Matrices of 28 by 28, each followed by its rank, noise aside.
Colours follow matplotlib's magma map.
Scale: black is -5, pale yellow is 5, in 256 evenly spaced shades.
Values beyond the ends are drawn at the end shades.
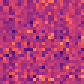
six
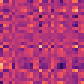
two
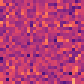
six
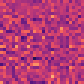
four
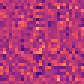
five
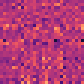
four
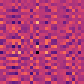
two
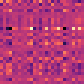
two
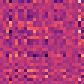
two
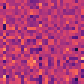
four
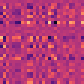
two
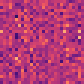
five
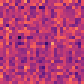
six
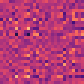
three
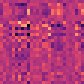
three
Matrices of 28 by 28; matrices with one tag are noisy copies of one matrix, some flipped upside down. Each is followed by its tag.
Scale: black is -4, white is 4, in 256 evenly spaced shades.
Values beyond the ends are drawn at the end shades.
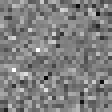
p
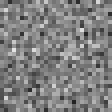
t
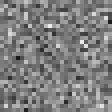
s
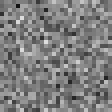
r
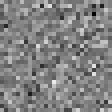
t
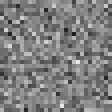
r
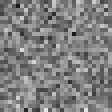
r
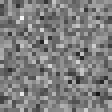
r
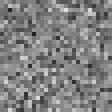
p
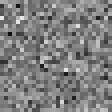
r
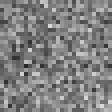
s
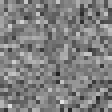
p
